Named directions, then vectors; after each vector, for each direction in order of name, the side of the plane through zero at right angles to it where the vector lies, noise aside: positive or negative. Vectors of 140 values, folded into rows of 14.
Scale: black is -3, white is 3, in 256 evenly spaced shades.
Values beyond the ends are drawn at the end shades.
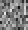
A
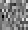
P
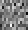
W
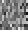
negative, negative, positive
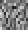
negative, negative, negative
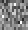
positive, negative, negative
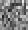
negative, positive, negative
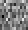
negative, positive, positive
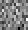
positive, positive, positive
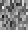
negative, positive, negative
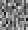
negative, negative, negative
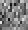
negative, positive, positive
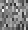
positive, positive, positive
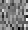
positive, positive, negative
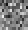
positive, negative, negative
